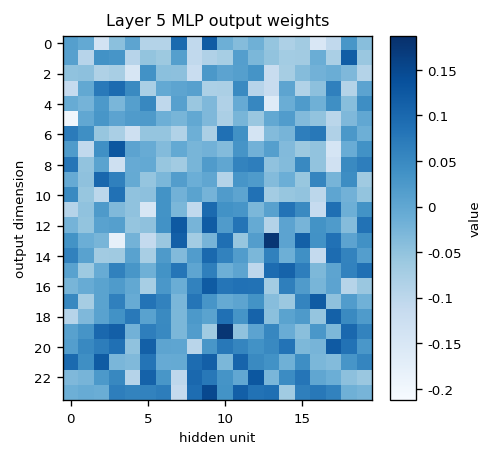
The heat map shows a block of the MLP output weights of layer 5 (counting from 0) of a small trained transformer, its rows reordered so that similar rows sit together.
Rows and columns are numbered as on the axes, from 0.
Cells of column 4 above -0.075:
20
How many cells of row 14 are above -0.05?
16
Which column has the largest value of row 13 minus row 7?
17
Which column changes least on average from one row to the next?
6
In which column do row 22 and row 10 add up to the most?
12
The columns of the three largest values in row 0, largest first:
9, 7, 18
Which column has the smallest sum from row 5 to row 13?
5
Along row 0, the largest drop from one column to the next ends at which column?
8
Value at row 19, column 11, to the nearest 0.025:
-0.05
